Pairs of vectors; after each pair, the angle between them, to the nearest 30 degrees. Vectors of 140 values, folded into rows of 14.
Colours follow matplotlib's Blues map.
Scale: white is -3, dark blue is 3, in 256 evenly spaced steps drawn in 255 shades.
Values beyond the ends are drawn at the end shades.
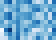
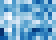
150 degrees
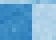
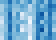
120 degrees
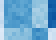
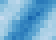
90 degrees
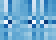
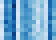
90 degrees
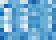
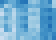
120 degrees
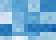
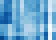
120 degrees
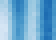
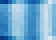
150 degrees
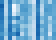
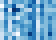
150 degrees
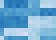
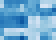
30 degrees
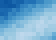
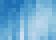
30 degrees
